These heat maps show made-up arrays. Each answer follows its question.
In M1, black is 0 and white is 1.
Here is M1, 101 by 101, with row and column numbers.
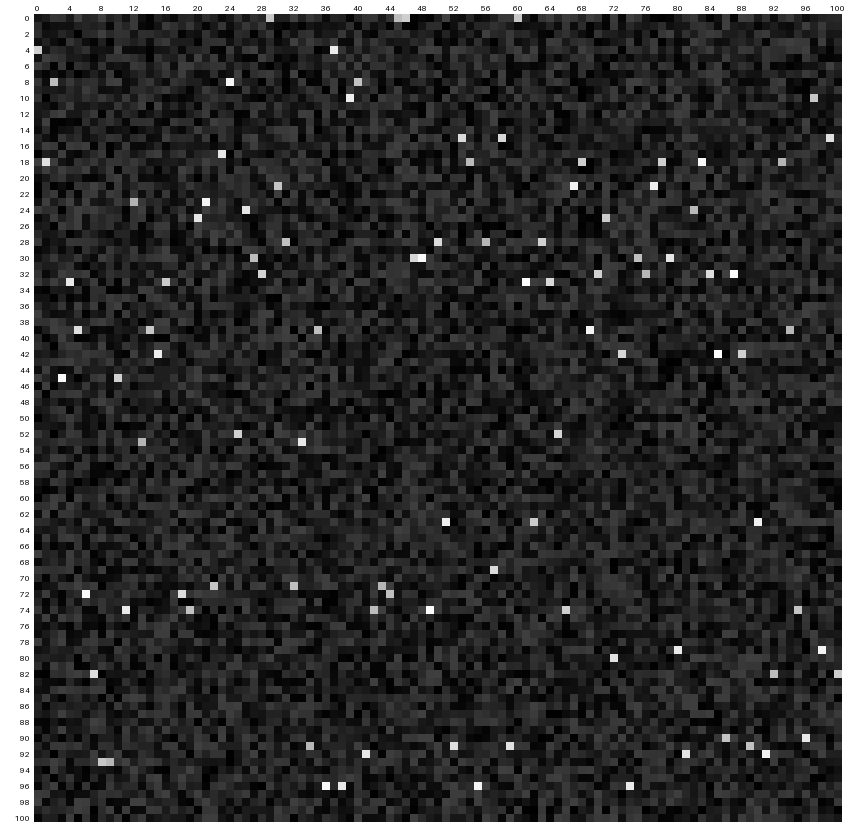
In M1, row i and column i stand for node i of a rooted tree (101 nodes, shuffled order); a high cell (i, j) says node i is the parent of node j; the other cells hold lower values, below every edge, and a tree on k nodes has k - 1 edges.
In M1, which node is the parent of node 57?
69
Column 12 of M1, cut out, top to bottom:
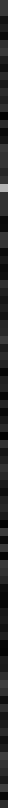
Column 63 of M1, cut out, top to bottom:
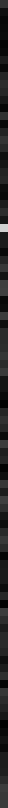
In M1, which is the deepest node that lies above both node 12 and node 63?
23
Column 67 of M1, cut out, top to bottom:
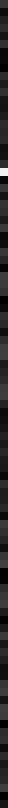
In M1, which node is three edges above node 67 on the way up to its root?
17
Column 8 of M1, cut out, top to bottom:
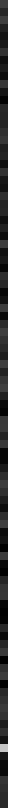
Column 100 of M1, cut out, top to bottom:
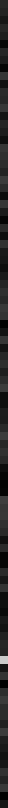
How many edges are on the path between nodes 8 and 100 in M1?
3
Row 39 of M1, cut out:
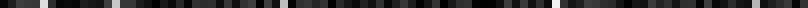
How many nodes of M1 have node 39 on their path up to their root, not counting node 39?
6
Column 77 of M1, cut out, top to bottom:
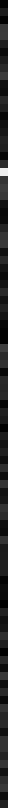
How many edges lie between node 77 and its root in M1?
3
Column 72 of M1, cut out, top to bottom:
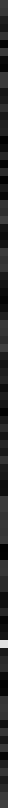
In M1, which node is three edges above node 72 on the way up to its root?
30
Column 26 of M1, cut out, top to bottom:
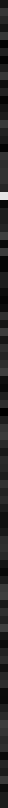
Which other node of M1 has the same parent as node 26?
82
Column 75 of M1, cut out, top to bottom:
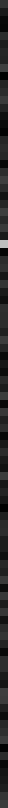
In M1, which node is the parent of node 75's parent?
21
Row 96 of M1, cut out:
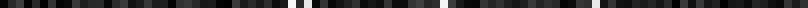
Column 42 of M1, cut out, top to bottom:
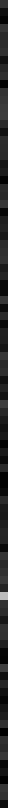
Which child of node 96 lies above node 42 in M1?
74
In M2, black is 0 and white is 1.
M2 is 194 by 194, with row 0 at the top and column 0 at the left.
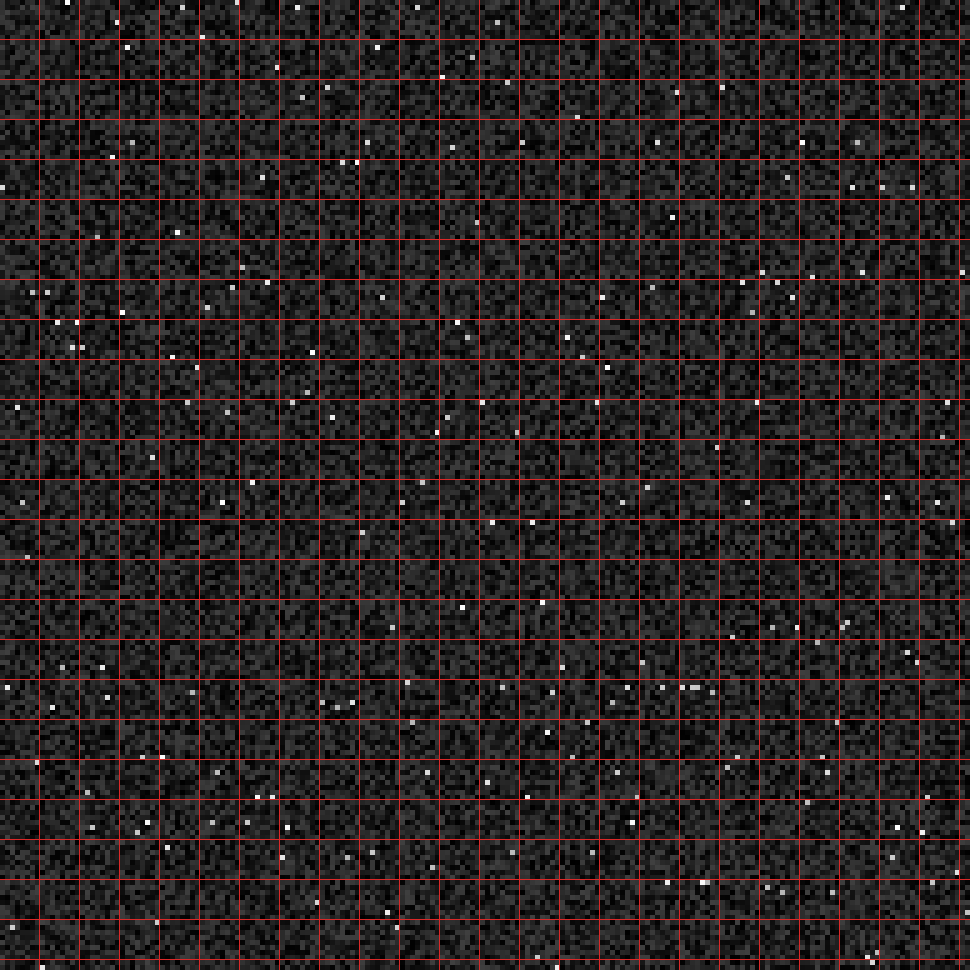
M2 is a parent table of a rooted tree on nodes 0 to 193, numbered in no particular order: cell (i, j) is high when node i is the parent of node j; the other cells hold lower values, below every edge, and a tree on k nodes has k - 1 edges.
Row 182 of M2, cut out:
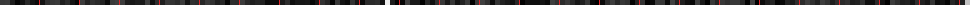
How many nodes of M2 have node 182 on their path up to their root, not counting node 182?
5
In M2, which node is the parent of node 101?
16
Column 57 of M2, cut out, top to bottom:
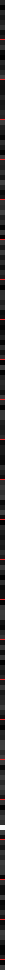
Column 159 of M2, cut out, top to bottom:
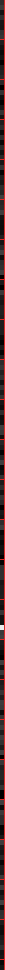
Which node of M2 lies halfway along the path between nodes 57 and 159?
154
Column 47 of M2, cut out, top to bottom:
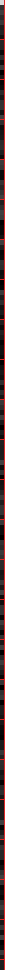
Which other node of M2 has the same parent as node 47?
13
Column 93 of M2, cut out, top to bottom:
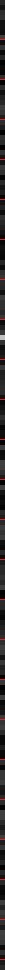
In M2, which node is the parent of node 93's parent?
141
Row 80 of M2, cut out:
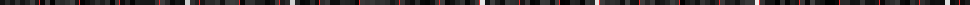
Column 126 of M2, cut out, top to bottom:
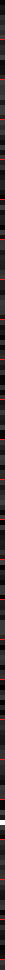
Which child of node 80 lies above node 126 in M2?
151
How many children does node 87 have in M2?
1
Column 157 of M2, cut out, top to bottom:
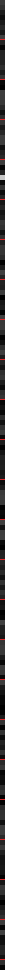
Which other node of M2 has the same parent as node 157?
52
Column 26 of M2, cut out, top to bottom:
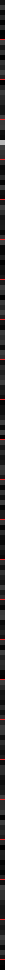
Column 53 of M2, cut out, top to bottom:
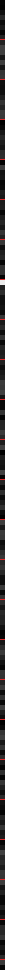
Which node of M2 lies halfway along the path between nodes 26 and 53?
171
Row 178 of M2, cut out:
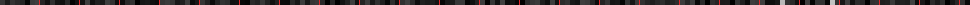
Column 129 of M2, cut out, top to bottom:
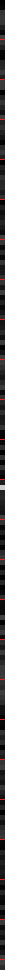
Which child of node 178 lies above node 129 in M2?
156
